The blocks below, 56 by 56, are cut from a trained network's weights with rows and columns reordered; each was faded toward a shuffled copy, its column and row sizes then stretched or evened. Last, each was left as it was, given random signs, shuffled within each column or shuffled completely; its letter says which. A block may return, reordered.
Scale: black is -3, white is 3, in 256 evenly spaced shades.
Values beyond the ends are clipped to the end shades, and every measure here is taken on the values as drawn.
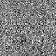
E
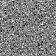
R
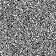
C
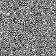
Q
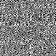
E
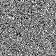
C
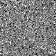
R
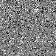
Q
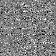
Q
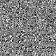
E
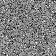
C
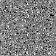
Q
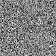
R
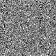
R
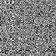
E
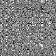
E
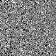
Q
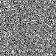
Q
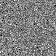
C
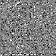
E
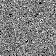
C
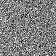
C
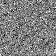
C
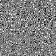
E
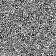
C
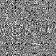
E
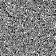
R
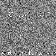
Q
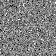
C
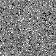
R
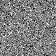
C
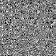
E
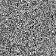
R
